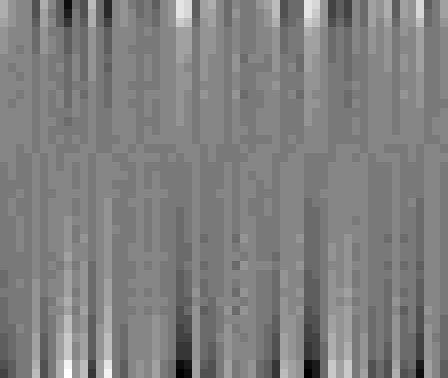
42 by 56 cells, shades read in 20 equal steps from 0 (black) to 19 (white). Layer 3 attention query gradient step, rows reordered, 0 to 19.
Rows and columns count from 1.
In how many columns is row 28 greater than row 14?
22
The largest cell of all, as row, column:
42, 9
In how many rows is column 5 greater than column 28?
24
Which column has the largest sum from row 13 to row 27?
14
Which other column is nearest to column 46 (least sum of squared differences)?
13
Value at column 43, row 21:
10
